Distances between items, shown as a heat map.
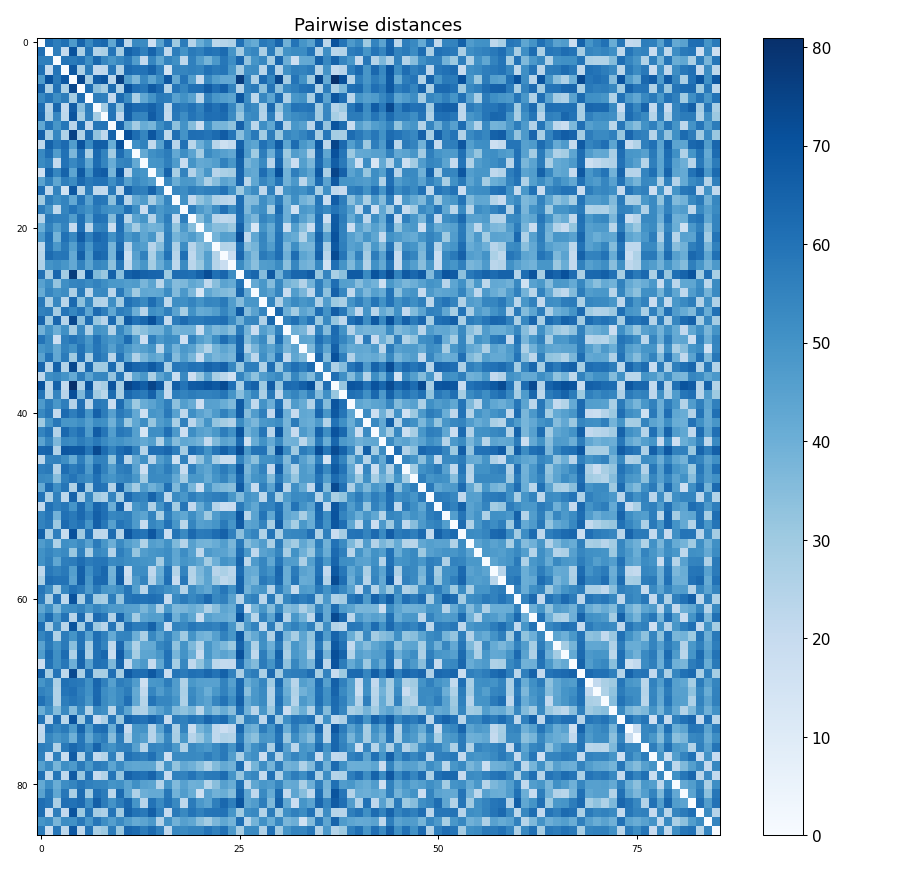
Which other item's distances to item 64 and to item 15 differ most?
71
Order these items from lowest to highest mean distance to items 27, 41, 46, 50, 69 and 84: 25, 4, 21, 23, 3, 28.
23, 21, 4, 28, 3, 25
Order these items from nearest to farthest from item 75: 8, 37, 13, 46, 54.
54, 13, 46, 8, 37
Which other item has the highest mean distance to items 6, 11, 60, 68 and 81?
44
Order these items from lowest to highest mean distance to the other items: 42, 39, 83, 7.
39, 42, 83, 7
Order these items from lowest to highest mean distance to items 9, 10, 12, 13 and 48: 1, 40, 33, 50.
40, 33, 50, 1
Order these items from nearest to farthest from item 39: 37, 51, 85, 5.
51, 85, 5, 37
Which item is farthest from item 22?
37
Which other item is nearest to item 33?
84
